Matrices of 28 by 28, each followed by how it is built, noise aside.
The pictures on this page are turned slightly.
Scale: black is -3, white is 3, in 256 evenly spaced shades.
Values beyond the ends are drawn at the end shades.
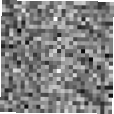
repeating rows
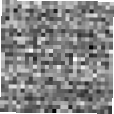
blocks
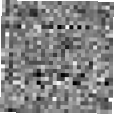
uneven rows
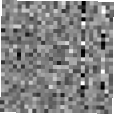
uneven columns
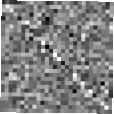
diagonal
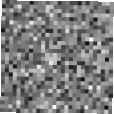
repeating rows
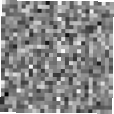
repeating rows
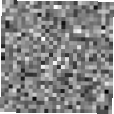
noise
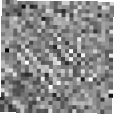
Toeplitz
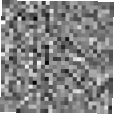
repeating rows
